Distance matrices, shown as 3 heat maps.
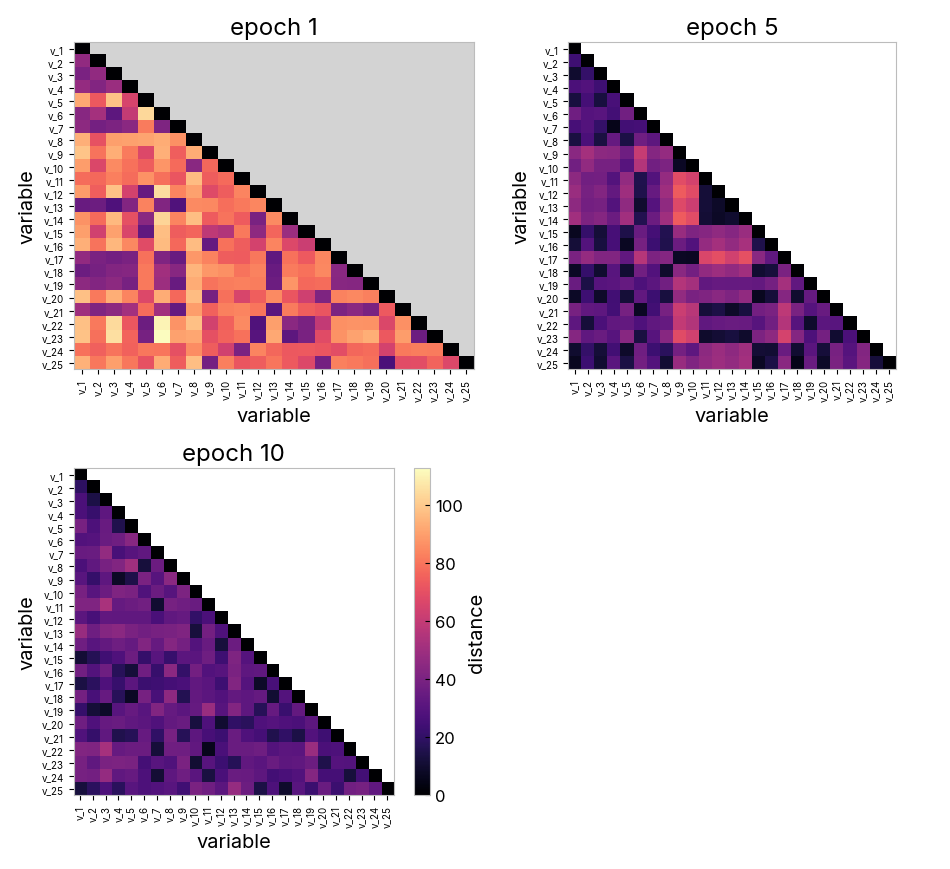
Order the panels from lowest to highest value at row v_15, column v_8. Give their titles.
epoch 5, epoch 10, epoch 1
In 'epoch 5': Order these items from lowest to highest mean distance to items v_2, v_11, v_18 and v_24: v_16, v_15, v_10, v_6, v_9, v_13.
v_15, v_16, v_6, v_13, v_10, v_9
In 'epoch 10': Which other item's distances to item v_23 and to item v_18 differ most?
v_5
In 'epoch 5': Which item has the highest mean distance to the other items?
v_9
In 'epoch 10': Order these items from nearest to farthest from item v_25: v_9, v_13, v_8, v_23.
v_9, v_8, v_23, v_13
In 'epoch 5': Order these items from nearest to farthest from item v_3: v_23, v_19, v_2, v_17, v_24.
v_24, v_2, v_19, v_23, v_17
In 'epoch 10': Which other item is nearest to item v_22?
v_11
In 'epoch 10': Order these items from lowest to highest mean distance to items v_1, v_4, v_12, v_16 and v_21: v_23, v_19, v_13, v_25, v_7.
v_25, v_7, v_19, v_23, v_13
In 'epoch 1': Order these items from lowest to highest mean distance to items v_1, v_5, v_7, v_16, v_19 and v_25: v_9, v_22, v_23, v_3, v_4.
v_4, v_9, v_3, v_22, v_23
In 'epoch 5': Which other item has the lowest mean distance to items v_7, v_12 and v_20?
v_4
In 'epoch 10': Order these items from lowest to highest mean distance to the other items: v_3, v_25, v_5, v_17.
v_17, v_25, v_5, v_3
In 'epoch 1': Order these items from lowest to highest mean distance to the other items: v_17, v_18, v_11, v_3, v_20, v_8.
v_17, v_18, v_3, v_20, v_11, v_8
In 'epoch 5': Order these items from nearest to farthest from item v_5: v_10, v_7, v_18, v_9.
v_18, v_7, v_10, v_9
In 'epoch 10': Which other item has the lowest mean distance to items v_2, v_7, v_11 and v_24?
v_22
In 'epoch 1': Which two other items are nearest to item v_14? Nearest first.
v_23, v_12
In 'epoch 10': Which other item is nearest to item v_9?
v_4
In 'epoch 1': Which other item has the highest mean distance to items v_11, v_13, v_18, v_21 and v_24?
v_8
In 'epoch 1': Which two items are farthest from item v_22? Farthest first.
v_6, v_3
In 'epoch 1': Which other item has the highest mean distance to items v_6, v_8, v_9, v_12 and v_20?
v_1
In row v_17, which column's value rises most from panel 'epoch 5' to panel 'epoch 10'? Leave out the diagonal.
v_10
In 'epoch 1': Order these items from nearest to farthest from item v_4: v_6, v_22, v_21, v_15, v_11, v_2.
v_2, v_21, v_6, v_15, v_22, v_11
